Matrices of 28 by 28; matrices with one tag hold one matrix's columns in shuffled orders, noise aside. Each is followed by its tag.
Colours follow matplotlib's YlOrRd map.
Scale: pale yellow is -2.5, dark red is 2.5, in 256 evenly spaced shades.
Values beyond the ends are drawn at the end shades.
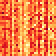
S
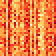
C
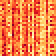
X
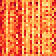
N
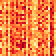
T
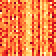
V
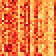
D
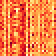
X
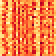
N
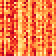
V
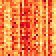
C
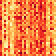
S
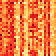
V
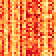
V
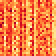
C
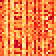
S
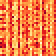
T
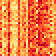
T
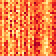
S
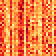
X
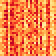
C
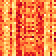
V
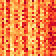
C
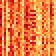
C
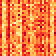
X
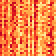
X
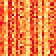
N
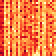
V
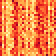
T
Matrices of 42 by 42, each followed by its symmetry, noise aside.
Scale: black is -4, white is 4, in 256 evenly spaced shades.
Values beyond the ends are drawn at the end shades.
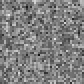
antisymmetric.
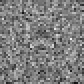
mirrored left to right.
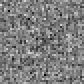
mirrored top to bottom.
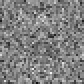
mirrored left to right.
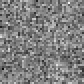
antisymmetric.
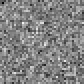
symmetric.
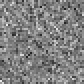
symmetric across the other diagonal.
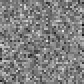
same after a half turn.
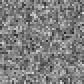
antisymmetric.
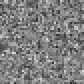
antisymmetric.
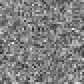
no symmetry.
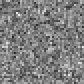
no symmetry.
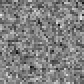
symmetric across the other diagonal.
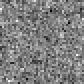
antisymmetric.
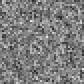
symmetric across the other diagonal.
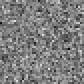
antisymmetric.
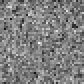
no symmetry.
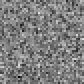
no symmetry.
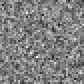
symmetric across the other diagonal.
